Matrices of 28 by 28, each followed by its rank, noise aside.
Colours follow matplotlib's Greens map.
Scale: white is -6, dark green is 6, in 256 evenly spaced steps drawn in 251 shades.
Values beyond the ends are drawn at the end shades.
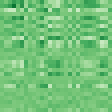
two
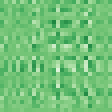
two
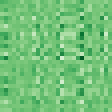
two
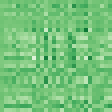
three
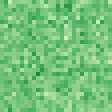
six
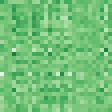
three
